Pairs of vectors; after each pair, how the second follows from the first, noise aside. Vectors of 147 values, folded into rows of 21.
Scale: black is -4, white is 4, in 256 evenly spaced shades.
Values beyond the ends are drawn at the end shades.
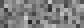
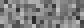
reversed.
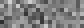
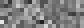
sign-scrambled.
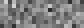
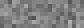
reversed, shrunk.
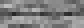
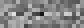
sign-scrambled.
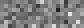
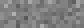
reversed, shrunk.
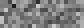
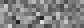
wrapped around.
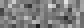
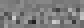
reversed, negated, partly zeroed.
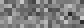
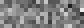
wrapped around.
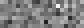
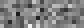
wrapped around.
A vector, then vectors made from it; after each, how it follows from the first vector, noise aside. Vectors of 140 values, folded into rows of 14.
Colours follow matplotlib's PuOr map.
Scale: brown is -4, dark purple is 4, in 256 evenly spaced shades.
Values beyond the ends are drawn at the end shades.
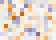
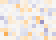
reversed, negated, shrunk.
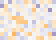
wrapped around, negated, shrunk.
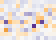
reversed, negated, partly zeroed.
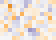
shrunk.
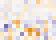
negated, partly zeroed.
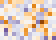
reversed.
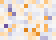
negated, partly zeroed.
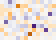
reversed, negated, partly zeroed.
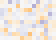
reversed, negated, shrunk.
